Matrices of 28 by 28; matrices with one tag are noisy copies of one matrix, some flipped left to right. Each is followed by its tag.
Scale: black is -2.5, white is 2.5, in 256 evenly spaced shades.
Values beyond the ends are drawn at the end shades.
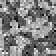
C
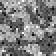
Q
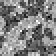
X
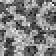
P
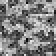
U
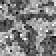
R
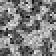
P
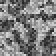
R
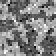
R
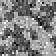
X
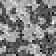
Q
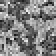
R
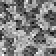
P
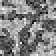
R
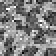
P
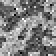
X
